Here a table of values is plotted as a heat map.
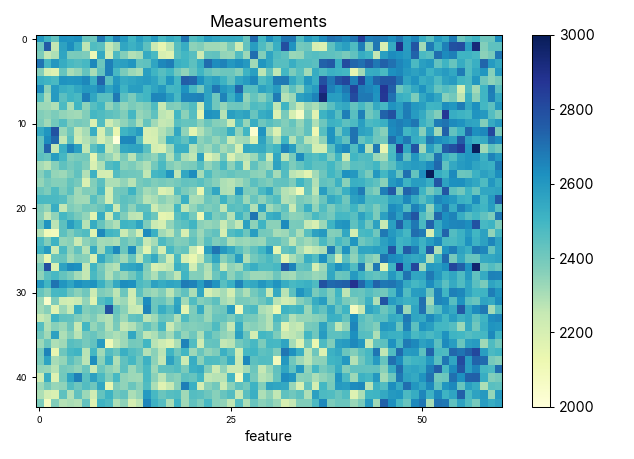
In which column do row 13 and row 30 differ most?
57
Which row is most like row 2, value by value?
21
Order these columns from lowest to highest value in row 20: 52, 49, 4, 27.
4, 27, 52, 49
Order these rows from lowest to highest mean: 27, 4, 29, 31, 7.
31, 4, 27, 7, 29
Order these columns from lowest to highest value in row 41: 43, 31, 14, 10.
43, 10, 14, 31
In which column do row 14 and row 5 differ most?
40
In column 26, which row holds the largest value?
6
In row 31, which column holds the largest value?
45
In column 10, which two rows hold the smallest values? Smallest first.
12, 11
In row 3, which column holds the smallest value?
28
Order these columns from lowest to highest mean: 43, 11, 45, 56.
11, 43, 45, 56
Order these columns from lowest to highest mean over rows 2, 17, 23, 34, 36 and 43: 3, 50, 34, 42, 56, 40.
34, 3, 40, 42, 56, 50
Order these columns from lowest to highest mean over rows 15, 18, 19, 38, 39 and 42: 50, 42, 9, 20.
9, 20, 42, 50
